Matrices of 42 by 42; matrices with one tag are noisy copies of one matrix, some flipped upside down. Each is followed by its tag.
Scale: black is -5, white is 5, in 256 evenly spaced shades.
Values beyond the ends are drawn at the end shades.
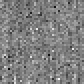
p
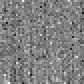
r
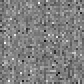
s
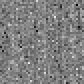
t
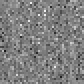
t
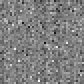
s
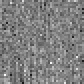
r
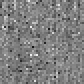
p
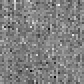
p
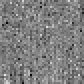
r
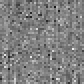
p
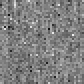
p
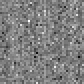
t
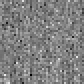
r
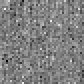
r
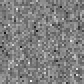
t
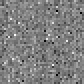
s
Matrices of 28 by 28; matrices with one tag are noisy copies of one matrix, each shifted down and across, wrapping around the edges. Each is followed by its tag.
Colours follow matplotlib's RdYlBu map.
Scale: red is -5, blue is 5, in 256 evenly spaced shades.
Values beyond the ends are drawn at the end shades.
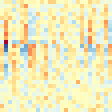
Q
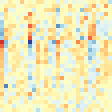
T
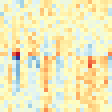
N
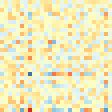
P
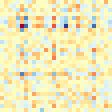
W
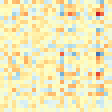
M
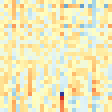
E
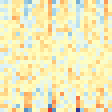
T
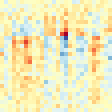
N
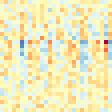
T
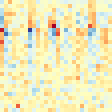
T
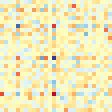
P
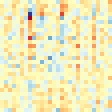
E
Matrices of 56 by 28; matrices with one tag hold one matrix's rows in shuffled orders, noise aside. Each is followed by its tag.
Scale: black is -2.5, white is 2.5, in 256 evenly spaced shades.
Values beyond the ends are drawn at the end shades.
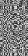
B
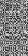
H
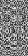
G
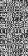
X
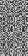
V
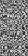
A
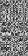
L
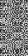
X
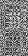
H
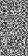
A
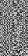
B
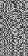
B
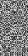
G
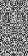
G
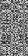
L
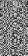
B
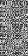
X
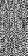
V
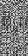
L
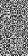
G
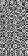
V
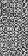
A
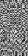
A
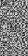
A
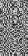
B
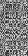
H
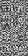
L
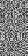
V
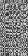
H
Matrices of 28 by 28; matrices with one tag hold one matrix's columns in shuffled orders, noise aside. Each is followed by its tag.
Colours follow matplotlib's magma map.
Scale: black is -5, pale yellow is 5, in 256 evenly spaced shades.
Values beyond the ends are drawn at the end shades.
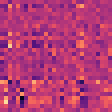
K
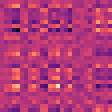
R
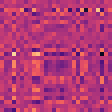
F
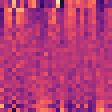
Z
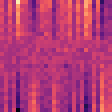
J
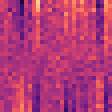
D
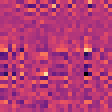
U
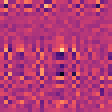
U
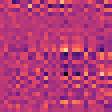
U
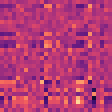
K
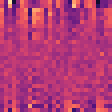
Z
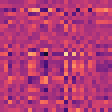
F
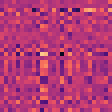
F
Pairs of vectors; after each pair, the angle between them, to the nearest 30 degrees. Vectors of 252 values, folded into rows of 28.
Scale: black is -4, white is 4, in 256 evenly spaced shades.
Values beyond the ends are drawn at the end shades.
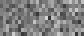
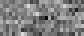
150 degrees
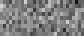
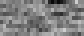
120 degrees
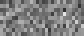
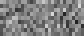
150 degrees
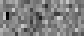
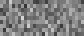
90 degrees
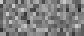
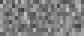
150 degrees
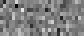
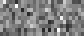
150 degrees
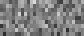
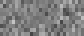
90 degrees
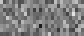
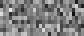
120 degrees
